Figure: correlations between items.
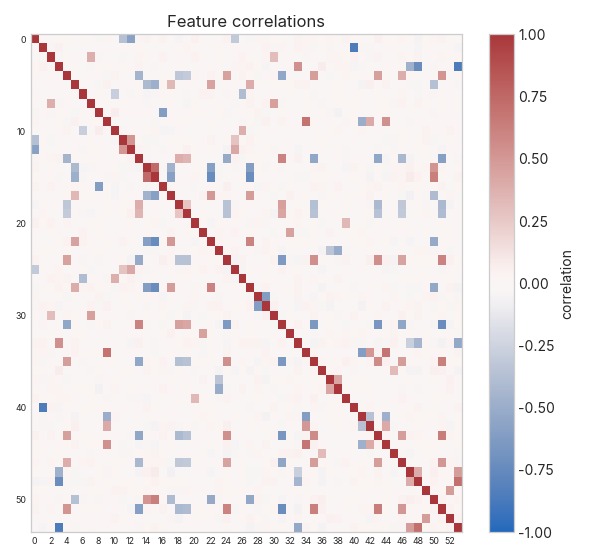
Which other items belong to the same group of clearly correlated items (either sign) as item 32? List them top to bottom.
21
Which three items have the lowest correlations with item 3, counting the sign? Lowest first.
53, 48, 47
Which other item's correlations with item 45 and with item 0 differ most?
12
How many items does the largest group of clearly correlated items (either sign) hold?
10
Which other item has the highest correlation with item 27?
22
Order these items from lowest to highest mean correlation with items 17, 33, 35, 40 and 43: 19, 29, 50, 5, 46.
19, 50, 29, 5, 46
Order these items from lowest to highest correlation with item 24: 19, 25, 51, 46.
19, 25, 46, 51
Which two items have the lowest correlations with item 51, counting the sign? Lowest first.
31, 13
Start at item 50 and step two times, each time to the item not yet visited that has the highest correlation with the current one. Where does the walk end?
14
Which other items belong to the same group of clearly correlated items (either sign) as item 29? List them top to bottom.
28
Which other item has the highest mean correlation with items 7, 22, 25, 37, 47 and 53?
48
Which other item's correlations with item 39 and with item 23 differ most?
38
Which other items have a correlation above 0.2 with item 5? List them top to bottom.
17, 22, 27
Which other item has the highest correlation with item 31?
13
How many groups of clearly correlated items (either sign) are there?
15
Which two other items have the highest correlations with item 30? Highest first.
7, 2
